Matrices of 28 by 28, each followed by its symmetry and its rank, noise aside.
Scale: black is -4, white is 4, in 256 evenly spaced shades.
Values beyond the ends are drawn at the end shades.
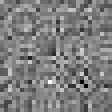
symmetric, rank five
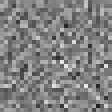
symmetric, rank seven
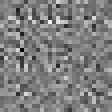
antisymmetric, rank six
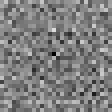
symmetric, rank seven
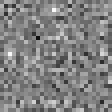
symmetric, rank six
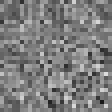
symmetric, rank five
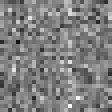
no symmetry, rank seven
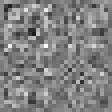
symmetric, rank six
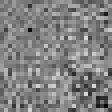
symmetric, rank six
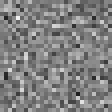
symmetric, rank six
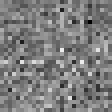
no symmetry, rank five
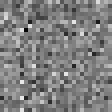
antisymmetric, rank six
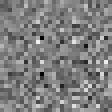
no symmetry, rank five
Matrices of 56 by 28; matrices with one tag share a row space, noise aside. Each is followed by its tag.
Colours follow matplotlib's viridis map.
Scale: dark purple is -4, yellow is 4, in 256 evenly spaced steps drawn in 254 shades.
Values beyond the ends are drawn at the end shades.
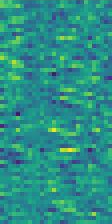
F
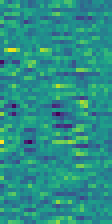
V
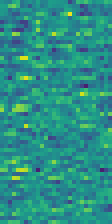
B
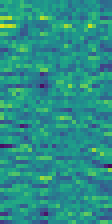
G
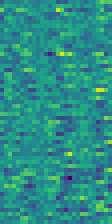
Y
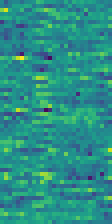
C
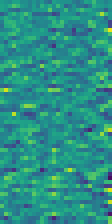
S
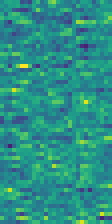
B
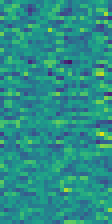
Y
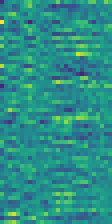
V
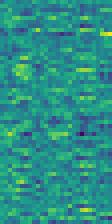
B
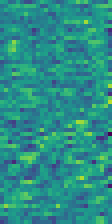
S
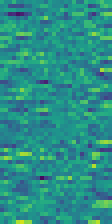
G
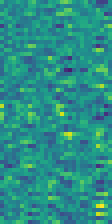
Y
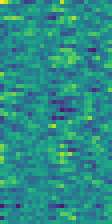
F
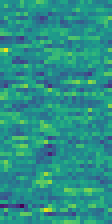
C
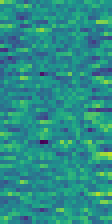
G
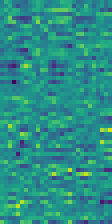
B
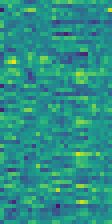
V
